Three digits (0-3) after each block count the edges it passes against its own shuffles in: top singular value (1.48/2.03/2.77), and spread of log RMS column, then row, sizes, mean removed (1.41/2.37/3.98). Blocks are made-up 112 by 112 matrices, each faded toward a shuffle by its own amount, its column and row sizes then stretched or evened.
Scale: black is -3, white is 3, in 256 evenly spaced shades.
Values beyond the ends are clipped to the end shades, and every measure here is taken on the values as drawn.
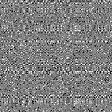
3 0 2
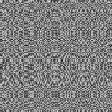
3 0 2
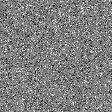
0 1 0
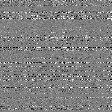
2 1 3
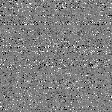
0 0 2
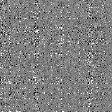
0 2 2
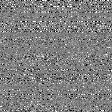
1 0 3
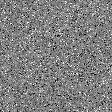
0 0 0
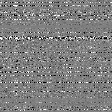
2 1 3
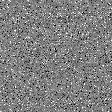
1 0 0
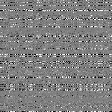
3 0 3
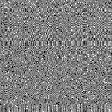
3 1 0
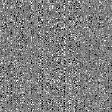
2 2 1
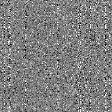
2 2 0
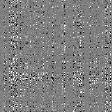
0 3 2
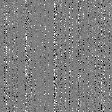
0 3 0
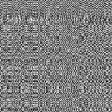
3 2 2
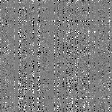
0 3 2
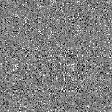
2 1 1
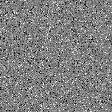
1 1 0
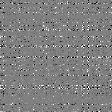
2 2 3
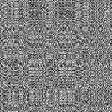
3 0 1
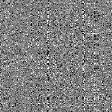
2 2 1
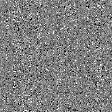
0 2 1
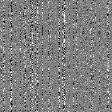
1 3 0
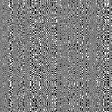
3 3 0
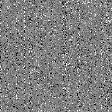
1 2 0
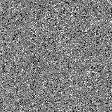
0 1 0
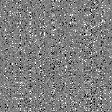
2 2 0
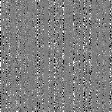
1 3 1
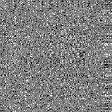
2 1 1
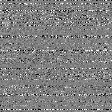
1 0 3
